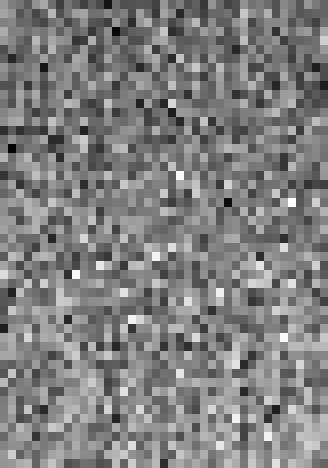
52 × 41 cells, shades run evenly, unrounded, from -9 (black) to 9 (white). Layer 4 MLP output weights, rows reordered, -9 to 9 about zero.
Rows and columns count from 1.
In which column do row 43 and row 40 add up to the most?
30
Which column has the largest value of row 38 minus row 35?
14
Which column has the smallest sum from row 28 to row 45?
21
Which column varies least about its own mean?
27
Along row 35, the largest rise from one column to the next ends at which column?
2
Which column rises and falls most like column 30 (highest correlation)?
38
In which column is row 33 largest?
28
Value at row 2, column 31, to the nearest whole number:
5
